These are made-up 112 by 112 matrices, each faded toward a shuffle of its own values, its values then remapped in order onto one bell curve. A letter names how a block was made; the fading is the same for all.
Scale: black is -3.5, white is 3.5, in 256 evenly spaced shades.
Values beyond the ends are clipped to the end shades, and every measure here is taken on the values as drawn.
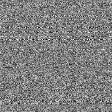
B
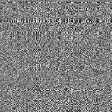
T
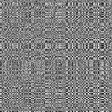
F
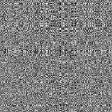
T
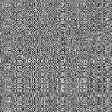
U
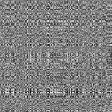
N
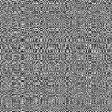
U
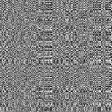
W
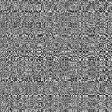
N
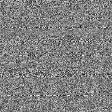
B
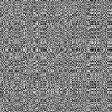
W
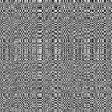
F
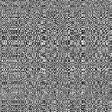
U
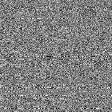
B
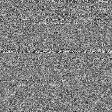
B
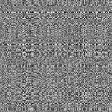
N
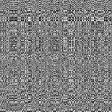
N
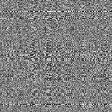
T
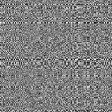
N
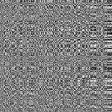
W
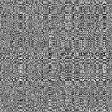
U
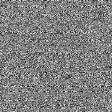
B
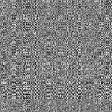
N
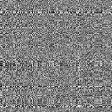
T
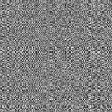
W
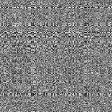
T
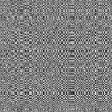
F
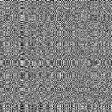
U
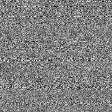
B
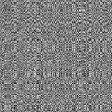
W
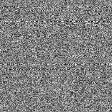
B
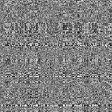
T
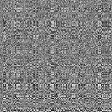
N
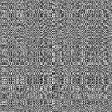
W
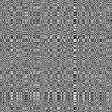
F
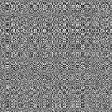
W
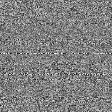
B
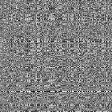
T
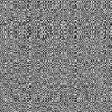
U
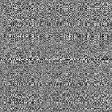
T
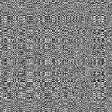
U
